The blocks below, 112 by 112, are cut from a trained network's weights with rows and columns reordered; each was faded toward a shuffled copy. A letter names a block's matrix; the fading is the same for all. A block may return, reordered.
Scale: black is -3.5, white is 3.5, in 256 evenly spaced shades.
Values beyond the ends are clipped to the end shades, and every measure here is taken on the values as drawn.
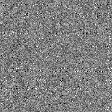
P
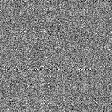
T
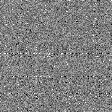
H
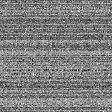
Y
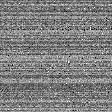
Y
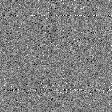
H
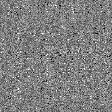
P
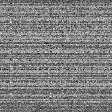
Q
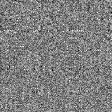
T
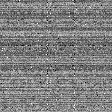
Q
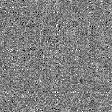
P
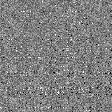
P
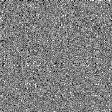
P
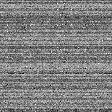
Q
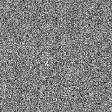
T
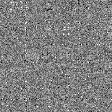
H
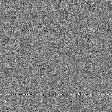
T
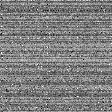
Y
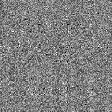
T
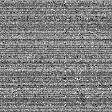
Y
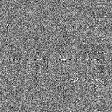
T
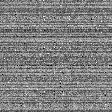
Q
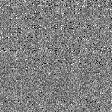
P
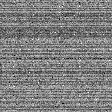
Q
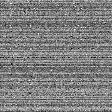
Q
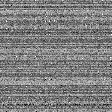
Q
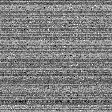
Q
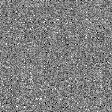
P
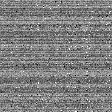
Y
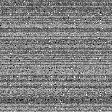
Y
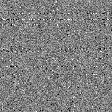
H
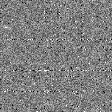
H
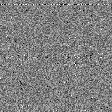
T
